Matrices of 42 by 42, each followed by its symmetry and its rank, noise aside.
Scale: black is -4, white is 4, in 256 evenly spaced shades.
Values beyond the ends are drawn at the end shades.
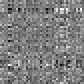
no symmetry, rank three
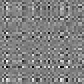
no symmetry, rank two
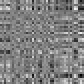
no symmetry, rank two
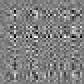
no symmetry, rank two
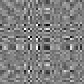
no symmetry, rank two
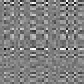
no symmetry, rank one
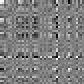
symmetric, rank two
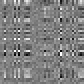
no symmetry, rank one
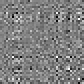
symmetric, rank three
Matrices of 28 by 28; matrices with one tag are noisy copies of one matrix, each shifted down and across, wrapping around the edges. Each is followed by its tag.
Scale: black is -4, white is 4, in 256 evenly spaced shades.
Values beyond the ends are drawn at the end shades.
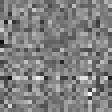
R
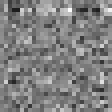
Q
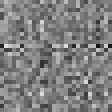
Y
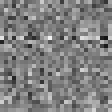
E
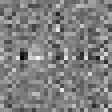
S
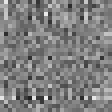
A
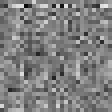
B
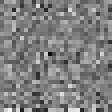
R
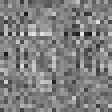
A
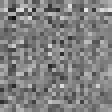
E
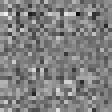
R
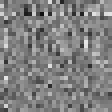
A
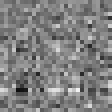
Q
